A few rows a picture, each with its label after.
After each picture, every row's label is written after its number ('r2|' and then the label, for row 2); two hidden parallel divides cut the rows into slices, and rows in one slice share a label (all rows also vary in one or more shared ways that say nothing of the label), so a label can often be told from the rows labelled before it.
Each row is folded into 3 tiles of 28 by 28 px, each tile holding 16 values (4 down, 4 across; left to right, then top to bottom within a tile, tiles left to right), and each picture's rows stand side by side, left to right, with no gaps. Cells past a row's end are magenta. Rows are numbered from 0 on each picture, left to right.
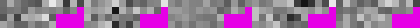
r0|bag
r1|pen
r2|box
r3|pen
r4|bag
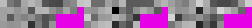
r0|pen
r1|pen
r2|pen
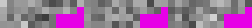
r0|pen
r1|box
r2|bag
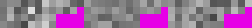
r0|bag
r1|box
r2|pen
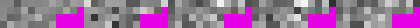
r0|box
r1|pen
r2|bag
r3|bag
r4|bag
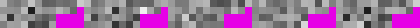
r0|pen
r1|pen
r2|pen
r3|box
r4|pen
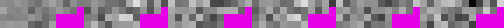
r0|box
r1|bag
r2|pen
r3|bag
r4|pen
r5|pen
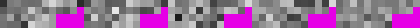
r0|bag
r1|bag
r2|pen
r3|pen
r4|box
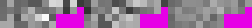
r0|bag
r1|bag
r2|box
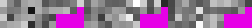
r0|pen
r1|bag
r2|bag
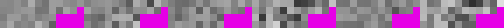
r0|box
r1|box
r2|box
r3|pen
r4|box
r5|pen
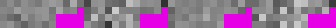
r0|box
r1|bag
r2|box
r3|bag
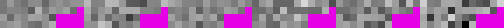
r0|box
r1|pen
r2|box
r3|bag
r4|box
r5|pen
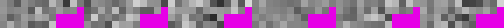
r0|box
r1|bag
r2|pen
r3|box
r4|box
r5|pen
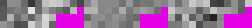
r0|bag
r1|box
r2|pen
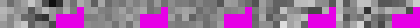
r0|pen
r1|box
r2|box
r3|bag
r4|pen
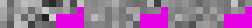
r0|pen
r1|box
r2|box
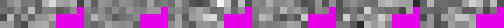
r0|bag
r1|box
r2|bag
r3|box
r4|bag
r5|bag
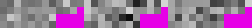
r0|box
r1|pen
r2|pen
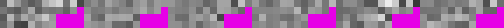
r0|bag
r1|box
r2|box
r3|box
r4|bag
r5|box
